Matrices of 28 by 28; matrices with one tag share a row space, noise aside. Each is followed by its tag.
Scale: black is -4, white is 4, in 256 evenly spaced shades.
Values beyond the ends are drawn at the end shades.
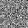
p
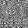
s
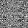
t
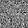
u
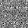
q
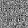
q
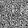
p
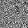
u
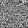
t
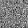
u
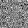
t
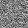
t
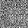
q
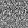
q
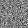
s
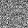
t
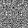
s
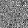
u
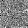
t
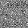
q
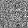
u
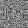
u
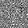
p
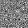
u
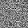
u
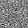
p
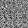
s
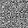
p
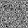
q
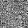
t
